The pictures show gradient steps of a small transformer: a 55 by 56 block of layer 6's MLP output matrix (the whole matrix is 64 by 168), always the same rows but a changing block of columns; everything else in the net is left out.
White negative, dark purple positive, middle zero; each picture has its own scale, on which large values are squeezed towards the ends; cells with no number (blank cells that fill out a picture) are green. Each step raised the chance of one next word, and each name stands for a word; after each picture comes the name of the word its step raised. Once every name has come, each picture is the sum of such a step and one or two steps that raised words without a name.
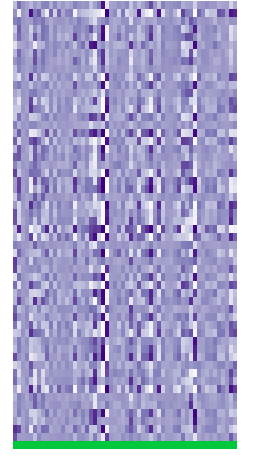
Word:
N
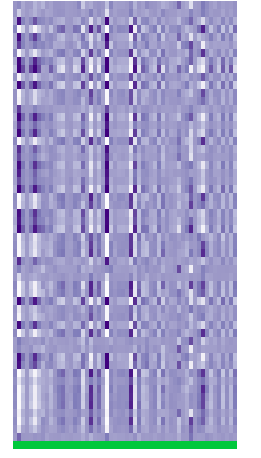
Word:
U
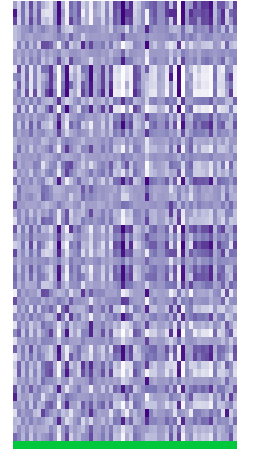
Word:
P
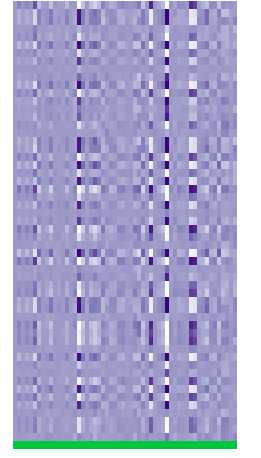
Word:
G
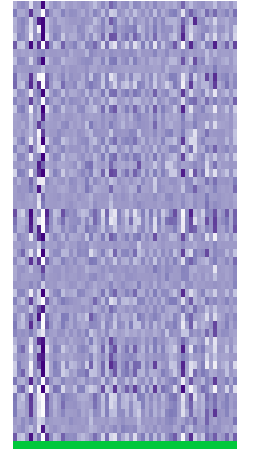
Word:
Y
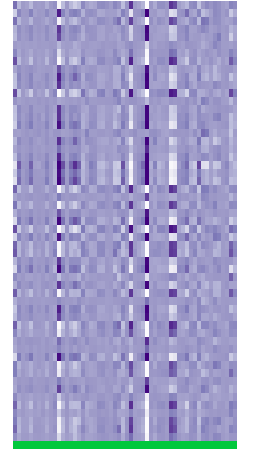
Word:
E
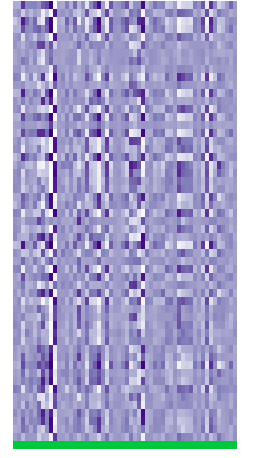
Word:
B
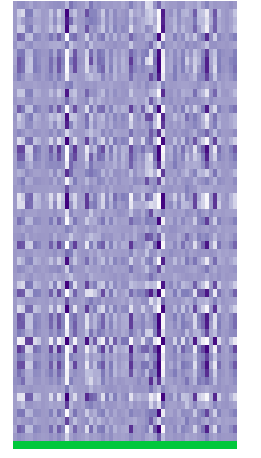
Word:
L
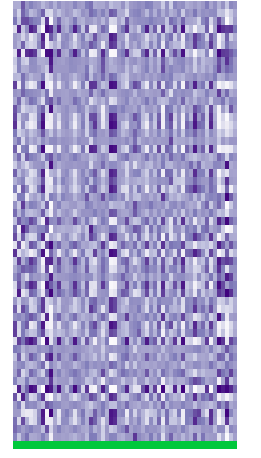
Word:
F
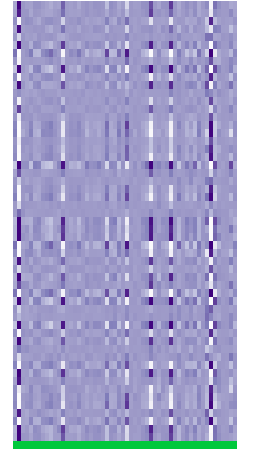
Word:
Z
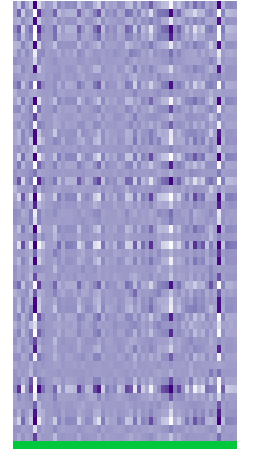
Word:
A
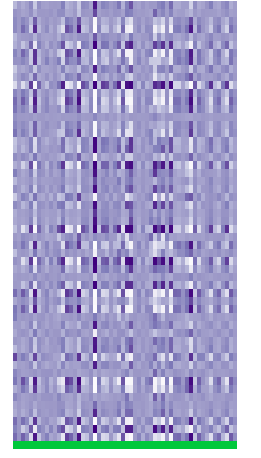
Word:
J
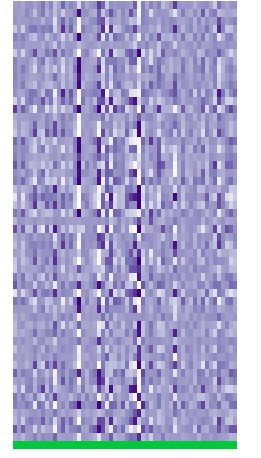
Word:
B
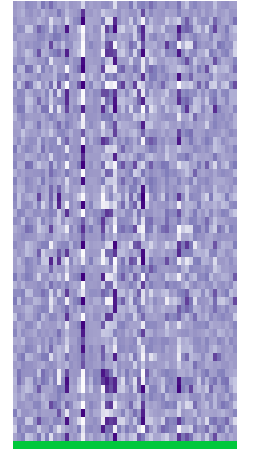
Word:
J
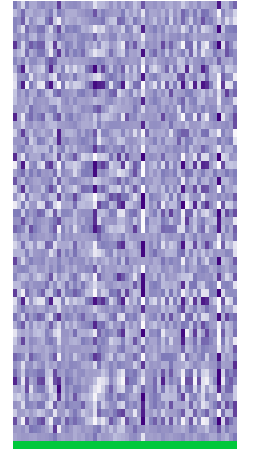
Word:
U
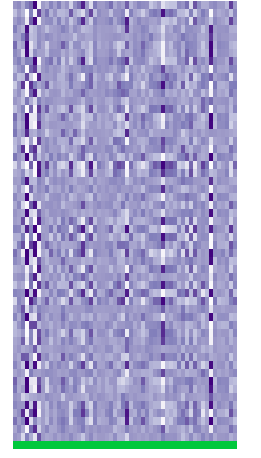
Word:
E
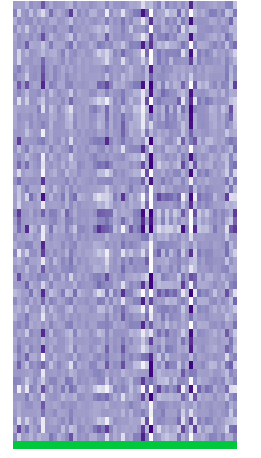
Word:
Y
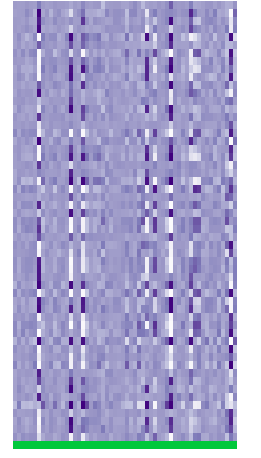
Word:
L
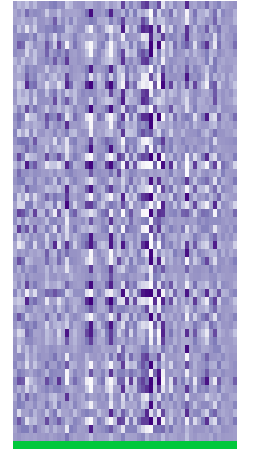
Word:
B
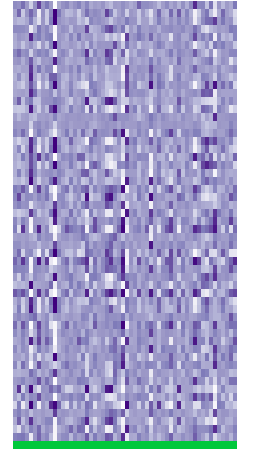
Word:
G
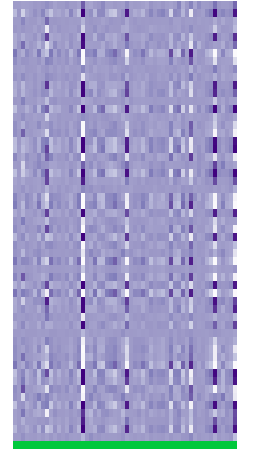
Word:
F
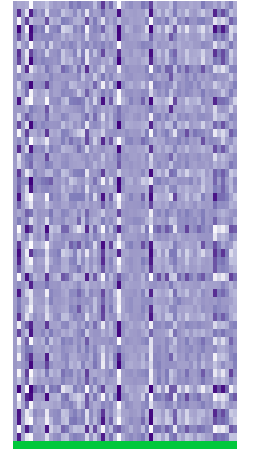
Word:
A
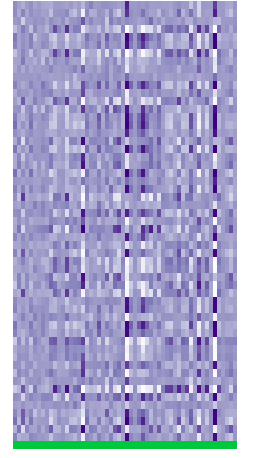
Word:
F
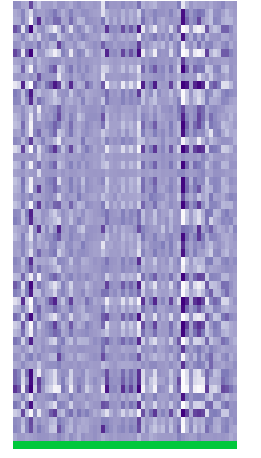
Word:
F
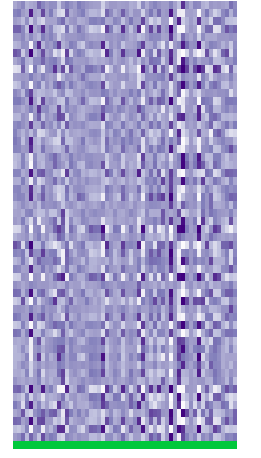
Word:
Z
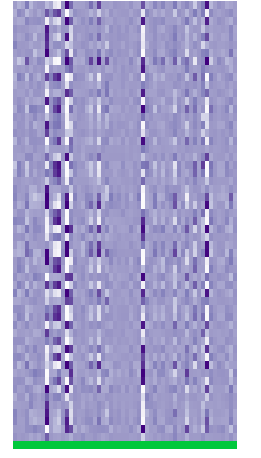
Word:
E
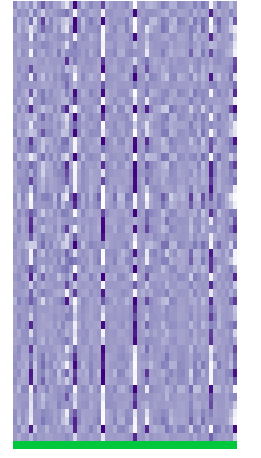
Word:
B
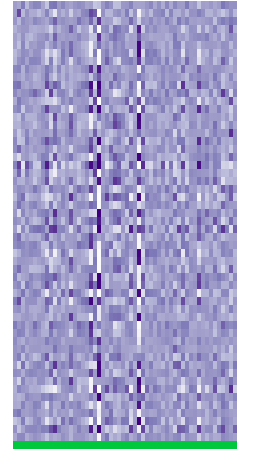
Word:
E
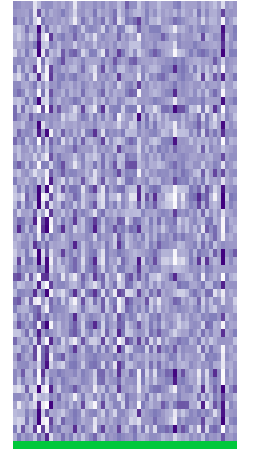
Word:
L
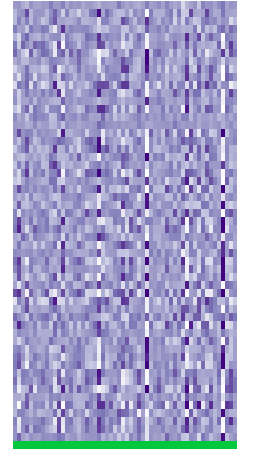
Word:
F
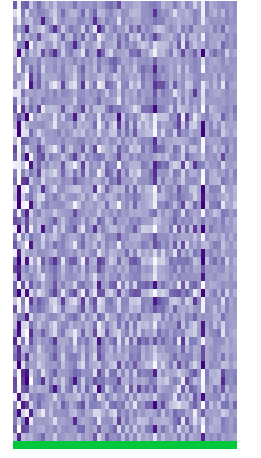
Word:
F
